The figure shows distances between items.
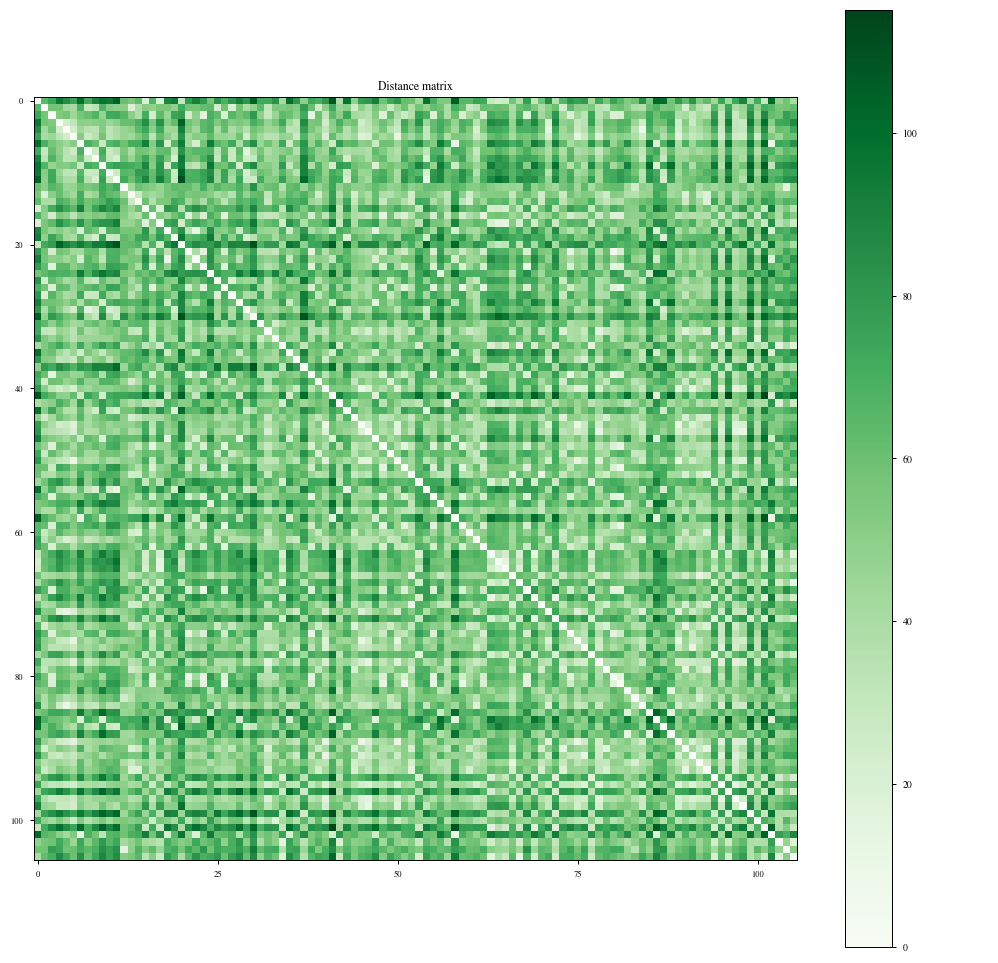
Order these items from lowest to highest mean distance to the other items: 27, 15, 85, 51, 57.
57, 51, 27, 15, 85
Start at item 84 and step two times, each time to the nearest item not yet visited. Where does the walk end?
71
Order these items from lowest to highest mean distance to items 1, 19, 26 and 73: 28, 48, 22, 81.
48, 81, 22, 28
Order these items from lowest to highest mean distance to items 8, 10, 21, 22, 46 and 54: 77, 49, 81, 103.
49, 81, 103, 77
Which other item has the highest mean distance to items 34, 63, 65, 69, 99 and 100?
41
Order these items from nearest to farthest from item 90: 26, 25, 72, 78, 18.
78, 25, 26, 18, 72
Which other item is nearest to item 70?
52
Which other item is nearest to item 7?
29
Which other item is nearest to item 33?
100
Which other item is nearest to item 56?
24
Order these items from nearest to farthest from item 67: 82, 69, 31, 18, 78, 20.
69, 20, 31, 82, 78, 18
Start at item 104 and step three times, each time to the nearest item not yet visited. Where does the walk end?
92
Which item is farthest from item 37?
30
